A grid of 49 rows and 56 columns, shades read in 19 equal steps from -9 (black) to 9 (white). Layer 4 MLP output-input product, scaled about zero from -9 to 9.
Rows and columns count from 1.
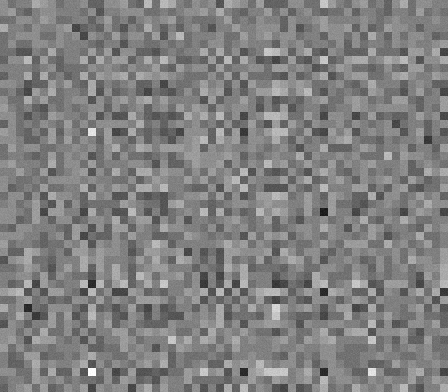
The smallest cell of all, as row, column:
27, 41
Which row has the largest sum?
43
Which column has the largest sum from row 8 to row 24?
18
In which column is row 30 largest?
53
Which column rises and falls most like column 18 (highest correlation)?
15
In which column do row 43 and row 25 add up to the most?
47
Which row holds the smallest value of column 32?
22
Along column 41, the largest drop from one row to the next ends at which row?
37
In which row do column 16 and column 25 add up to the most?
36
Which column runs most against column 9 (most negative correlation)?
10
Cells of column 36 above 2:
6
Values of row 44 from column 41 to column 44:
1 1 0 -1
